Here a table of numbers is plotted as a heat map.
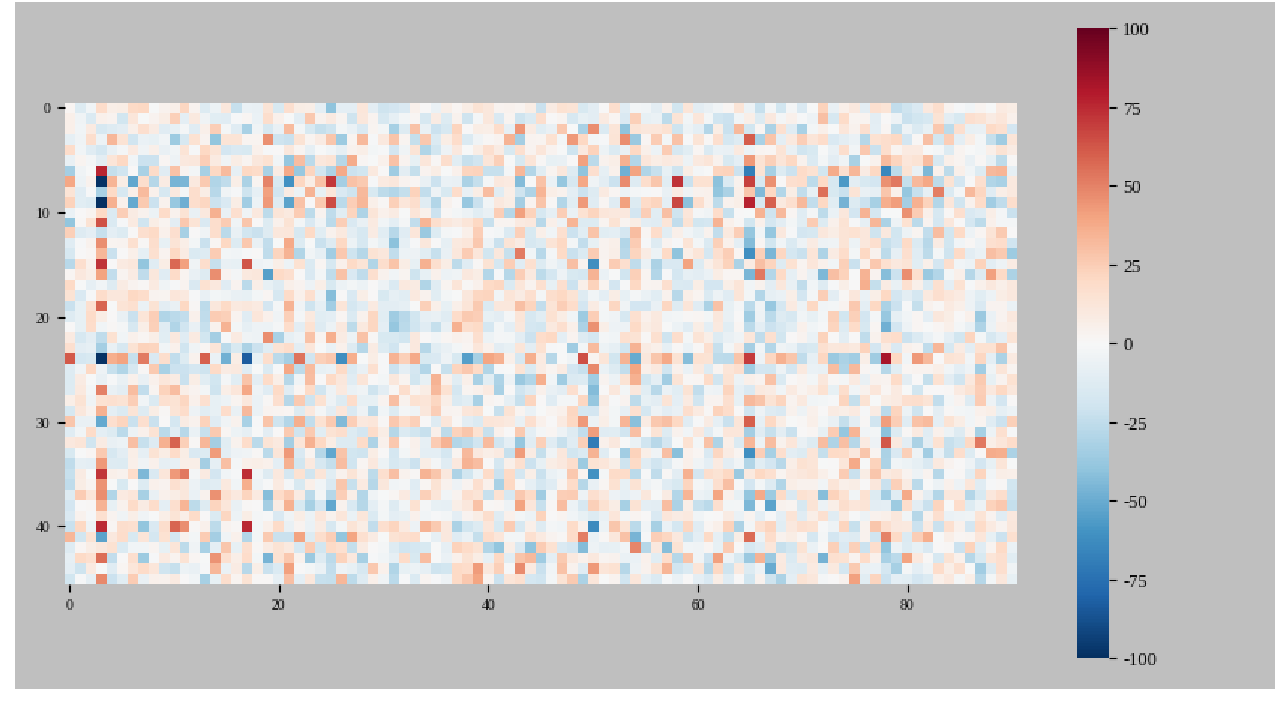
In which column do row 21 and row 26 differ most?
50
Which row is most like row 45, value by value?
34
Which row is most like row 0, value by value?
18
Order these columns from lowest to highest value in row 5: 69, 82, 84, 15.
15, 84, 69, 82
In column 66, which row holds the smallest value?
8
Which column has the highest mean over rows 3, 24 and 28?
65
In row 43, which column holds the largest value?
3
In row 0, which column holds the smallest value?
25
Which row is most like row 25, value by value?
31
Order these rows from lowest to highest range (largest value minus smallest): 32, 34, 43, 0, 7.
0, 34, 43, 32, 7
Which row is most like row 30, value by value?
41
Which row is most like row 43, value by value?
37
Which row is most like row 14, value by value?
33
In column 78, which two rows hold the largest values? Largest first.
24, 32
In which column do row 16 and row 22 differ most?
19
